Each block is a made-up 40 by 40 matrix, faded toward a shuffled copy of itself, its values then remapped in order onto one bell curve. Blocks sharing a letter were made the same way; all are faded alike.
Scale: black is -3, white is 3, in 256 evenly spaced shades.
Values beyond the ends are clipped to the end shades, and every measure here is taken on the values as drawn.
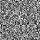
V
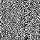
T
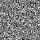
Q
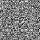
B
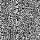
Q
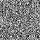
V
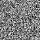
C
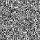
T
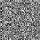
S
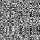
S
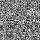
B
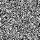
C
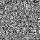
B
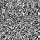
V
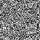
V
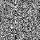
Q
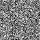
Q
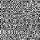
S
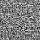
B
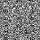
V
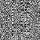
T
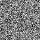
C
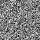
C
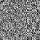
S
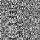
T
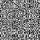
S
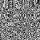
T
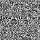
B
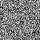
V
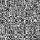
S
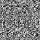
B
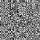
S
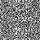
T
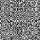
S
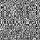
S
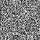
V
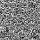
V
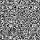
B
